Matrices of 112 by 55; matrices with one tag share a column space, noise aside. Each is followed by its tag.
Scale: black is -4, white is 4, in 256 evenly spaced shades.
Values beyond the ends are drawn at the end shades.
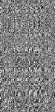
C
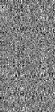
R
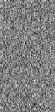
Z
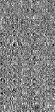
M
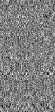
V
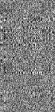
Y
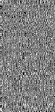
V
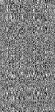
R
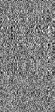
Y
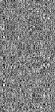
Z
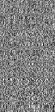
M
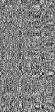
V
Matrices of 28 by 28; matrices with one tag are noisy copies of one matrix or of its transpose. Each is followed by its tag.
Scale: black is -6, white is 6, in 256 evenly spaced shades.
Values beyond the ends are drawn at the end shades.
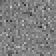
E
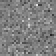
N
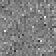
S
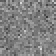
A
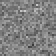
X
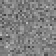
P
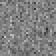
X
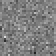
N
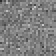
E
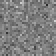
A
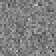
N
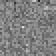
P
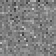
P
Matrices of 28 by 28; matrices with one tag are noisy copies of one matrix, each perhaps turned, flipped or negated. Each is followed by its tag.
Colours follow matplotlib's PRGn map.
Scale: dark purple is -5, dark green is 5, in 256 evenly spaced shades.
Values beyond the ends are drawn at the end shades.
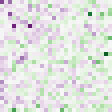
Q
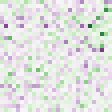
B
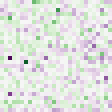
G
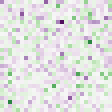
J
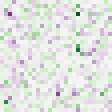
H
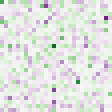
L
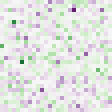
J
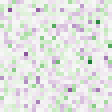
J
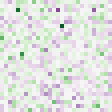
G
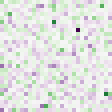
L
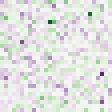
J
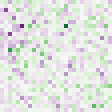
B
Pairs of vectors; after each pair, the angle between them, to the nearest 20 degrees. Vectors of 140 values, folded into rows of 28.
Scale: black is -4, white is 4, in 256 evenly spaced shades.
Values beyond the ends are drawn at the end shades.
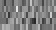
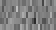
40 degrees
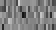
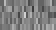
100 degrees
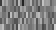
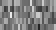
60 degrees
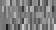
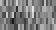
80 degrees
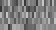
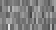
100 degrees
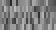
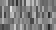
80 degrees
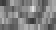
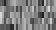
60 degrees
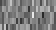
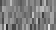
40 degrees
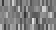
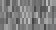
120 degrees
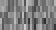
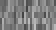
160 degrees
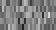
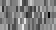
160 degrees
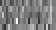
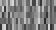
120 degrees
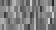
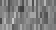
80 degrees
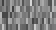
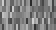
160 degrees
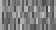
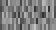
160 degrees
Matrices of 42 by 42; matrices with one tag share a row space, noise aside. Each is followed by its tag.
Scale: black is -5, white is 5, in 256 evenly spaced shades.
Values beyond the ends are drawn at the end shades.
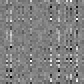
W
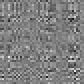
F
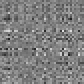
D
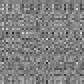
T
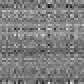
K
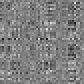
F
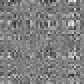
F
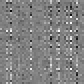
W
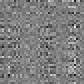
F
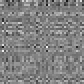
T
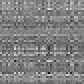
K
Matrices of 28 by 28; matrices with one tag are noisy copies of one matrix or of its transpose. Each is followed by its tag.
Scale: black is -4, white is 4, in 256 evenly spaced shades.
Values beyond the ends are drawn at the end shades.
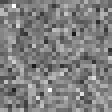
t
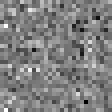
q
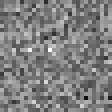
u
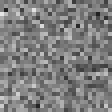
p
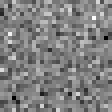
p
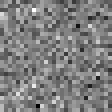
p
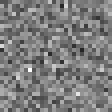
q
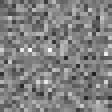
u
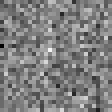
u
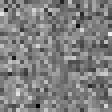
p
